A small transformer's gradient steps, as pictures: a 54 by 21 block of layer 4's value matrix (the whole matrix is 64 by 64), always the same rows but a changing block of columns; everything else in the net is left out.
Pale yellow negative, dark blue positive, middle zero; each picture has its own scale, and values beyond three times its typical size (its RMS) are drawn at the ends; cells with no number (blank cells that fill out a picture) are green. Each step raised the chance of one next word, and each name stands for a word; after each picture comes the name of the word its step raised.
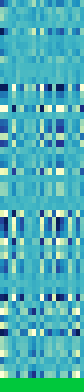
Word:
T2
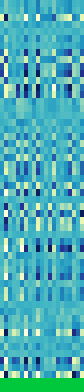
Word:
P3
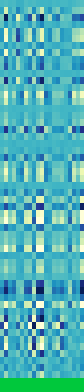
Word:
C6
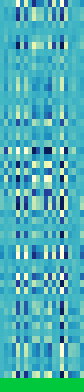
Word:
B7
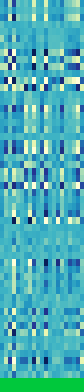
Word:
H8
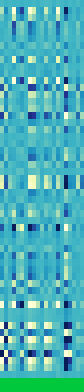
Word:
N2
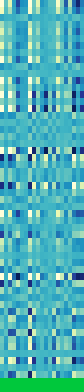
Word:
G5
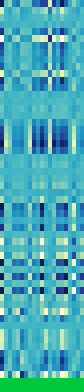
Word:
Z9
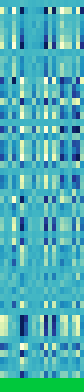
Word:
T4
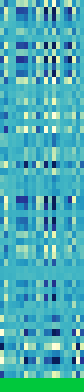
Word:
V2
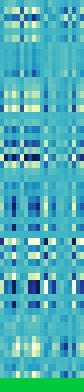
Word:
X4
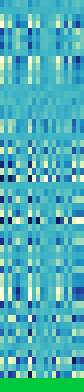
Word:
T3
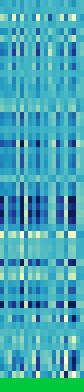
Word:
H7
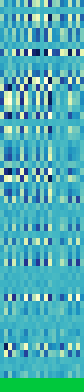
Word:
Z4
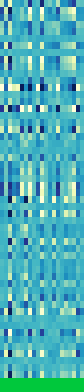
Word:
T2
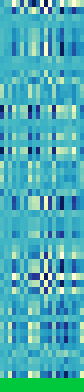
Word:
B7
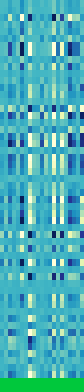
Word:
H7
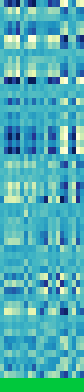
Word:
Z9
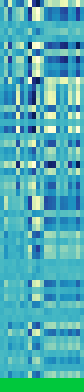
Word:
V2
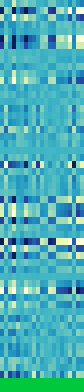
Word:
X4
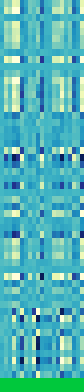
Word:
G5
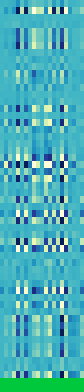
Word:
X4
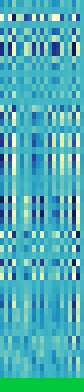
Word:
H7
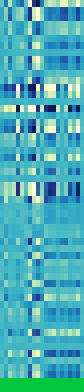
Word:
T2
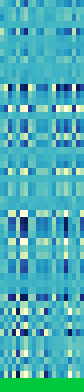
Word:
T2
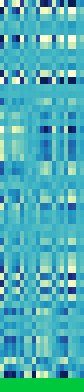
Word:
Z9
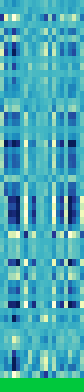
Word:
H7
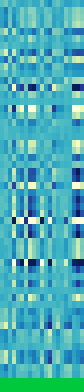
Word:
H8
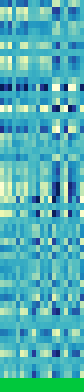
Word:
T2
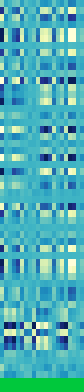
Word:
C6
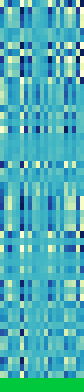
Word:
V2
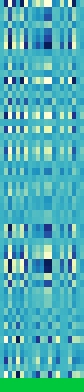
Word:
B7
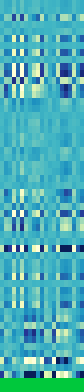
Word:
P3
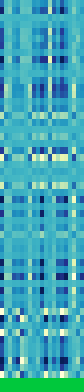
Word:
G5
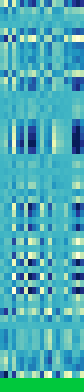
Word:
Z9
